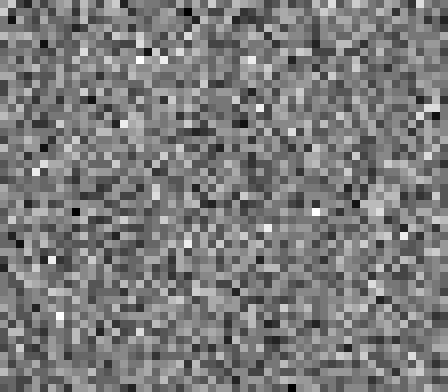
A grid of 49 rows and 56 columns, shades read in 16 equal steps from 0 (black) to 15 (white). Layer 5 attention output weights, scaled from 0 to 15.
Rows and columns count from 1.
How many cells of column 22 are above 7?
27
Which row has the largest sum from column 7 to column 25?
8
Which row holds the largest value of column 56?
28
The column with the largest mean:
11
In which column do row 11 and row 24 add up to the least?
25
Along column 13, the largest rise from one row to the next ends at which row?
43
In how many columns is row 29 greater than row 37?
22
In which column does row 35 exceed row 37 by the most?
3
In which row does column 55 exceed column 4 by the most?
14
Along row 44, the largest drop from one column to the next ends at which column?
4
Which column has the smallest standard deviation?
39
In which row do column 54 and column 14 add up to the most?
20
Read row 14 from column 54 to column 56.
13 13 7
